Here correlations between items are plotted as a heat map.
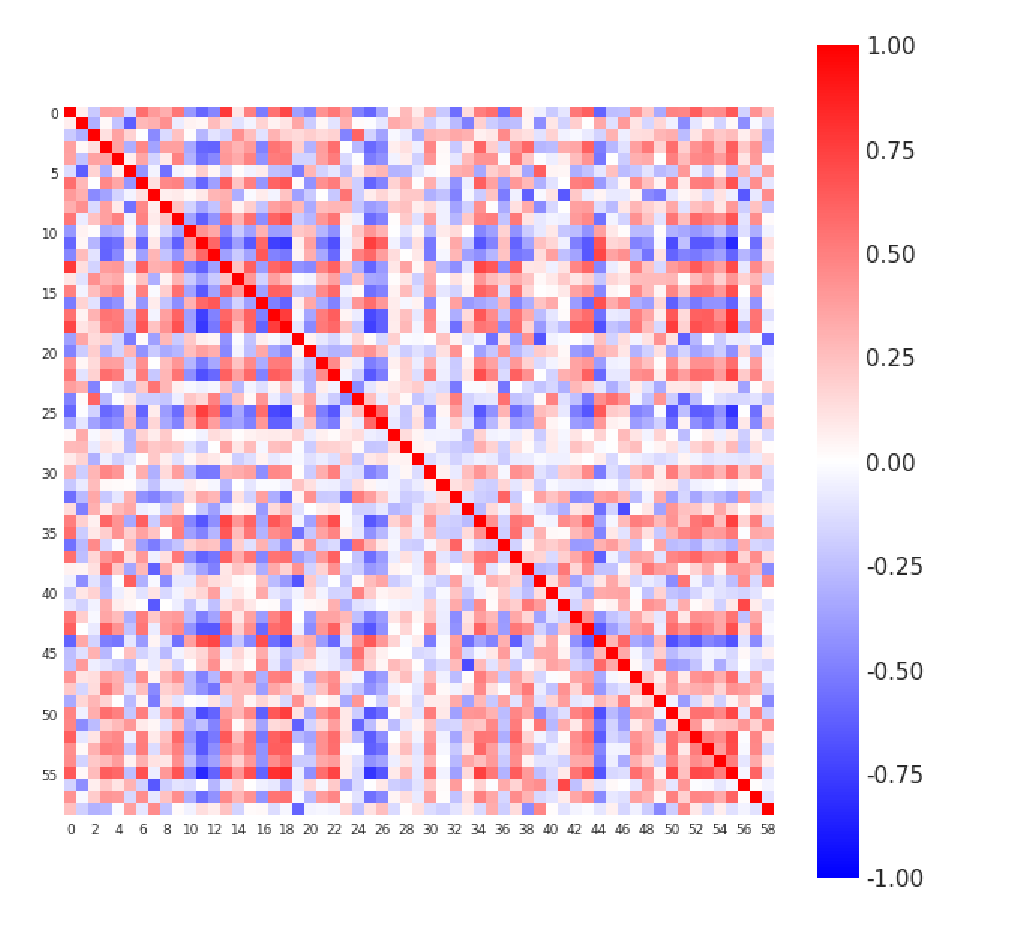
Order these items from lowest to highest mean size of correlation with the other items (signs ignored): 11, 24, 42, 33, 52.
33, 24, 42, 52, 11
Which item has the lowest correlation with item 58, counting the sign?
19
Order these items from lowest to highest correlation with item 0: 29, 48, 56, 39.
56, 39, 29, 48
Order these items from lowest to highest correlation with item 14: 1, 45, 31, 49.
1, 31, 45, 49
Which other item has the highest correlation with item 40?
24
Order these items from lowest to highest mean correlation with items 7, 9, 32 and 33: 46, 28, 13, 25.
46, 25, 28, 13
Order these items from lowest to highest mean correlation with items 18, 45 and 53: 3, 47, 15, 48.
48, 3, 47, 15
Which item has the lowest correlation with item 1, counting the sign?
5
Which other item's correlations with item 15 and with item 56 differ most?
18
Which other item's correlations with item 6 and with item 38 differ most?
7
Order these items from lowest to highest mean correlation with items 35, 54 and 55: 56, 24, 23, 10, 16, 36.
16, 10, 36, 24, 56, 23
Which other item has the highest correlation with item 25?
11
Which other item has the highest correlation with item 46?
44
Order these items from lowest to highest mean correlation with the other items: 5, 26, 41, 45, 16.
26, 16, 5, 45, 41
